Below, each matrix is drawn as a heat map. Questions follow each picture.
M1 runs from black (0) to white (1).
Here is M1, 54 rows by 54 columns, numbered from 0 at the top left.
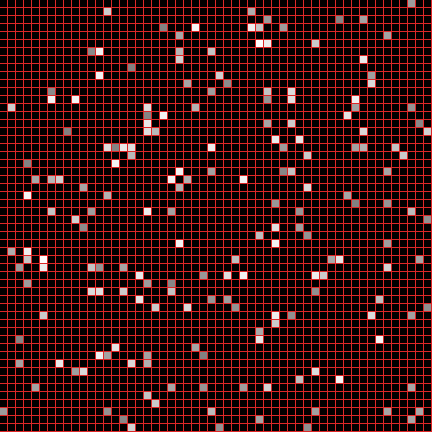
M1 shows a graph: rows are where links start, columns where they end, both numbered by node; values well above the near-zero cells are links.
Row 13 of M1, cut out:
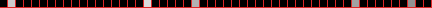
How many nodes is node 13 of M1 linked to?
5
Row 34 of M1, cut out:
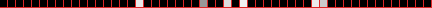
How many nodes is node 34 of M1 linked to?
6
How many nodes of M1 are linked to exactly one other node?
6
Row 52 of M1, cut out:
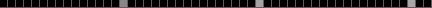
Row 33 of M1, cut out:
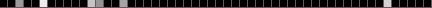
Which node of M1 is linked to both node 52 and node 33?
node 15
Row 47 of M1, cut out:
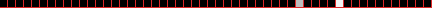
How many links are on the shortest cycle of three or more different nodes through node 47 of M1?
7
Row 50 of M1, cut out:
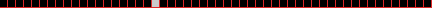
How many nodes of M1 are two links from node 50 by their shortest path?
2
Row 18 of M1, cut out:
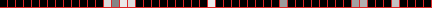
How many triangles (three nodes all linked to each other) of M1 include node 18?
2
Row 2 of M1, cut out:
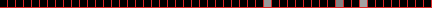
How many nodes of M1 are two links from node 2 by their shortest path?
10
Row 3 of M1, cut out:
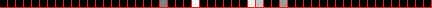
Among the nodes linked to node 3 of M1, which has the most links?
node 32
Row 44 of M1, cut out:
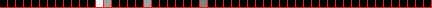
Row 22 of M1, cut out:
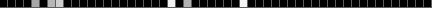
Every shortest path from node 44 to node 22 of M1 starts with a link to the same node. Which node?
node 12
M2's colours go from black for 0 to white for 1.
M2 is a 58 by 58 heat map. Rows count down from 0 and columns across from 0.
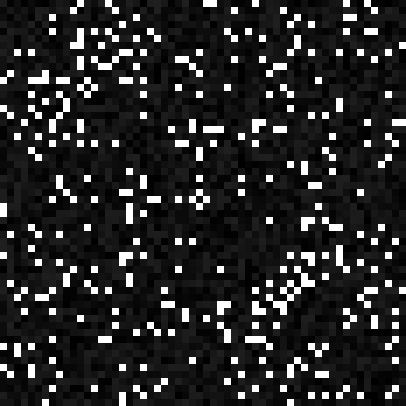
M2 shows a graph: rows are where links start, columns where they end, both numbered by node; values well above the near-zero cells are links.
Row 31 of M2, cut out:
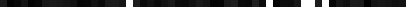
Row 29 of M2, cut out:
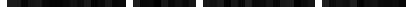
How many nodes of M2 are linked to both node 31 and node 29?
1
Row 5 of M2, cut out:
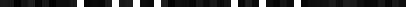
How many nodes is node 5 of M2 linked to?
7
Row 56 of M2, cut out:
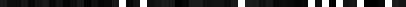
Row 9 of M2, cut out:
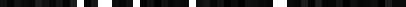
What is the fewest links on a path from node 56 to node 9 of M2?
3
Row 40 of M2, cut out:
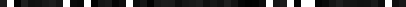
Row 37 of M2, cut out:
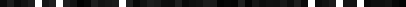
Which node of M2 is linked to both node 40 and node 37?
node 44
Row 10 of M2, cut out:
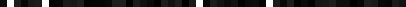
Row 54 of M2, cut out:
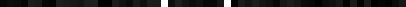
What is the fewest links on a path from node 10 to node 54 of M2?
5
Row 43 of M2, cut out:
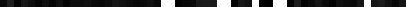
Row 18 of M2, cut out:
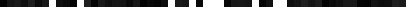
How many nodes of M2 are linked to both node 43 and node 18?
5
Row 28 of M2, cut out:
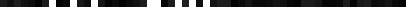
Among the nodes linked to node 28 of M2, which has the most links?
node 7
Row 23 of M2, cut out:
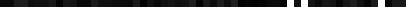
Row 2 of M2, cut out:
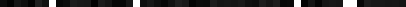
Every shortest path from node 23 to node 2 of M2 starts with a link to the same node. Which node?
node 41
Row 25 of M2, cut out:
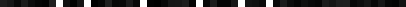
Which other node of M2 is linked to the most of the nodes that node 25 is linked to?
node 13
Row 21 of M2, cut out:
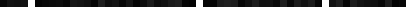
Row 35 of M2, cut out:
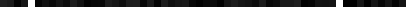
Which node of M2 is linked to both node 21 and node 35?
node 4
